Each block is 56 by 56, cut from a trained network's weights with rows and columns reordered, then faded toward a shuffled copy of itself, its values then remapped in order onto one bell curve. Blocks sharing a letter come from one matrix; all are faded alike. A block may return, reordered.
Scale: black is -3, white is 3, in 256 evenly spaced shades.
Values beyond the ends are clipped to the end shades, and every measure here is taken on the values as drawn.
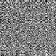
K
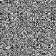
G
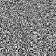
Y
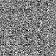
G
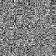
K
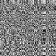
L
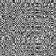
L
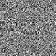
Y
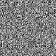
G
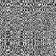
L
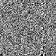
Y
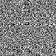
Y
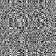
L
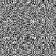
L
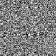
Y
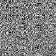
G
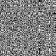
K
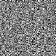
G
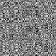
L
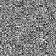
K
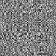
L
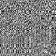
L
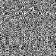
Y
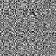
L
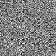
Y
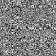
K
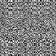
L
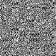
G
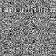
K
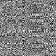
K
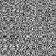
K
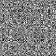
G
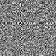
K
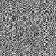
K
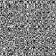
K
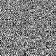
Y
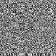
K
